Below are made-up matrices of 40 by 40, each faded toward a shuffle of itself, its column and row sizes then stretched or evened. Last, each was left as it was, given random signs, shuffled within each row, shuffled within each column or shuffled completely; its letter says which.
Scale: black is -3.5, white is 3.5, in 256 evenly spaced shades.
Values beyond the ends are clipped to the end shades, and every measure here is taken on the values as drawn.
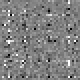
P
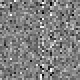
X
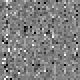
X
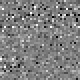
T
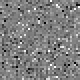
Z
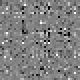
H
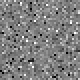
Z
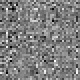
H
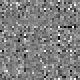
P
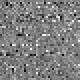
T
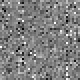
X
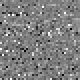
T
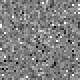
Z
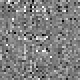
H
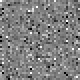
X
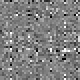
H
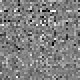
P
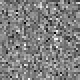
X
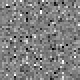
X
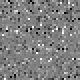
T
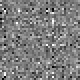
P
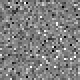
Z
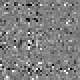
P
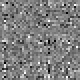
P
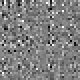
H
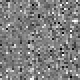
X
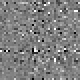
H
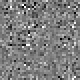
P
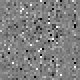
X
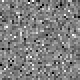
Z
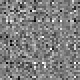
H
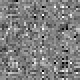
H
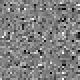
H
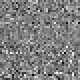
T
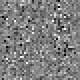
X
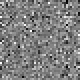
P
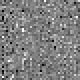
X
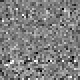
T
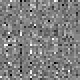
H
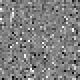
X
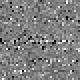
T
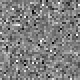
Z
